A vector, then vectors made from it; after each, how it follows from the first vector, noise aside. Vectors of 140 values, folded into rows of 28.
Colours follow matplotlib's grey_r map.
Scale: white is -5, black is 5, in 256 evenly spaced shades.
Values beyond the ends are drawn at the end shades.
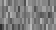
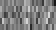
reversed.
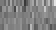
reversed, negated, partly zeroed.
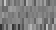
partly zeroed.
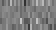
reversed, negated, partly zeroed.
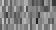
reversed.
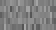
wrapped around, negated, shrunk.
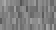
wrapped around, negated, shrunk.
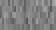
reversed, negated, shrunk.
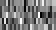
reversed, negated, scaled up.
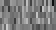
wrapped around.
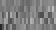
partly zeroed.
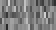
reversed.
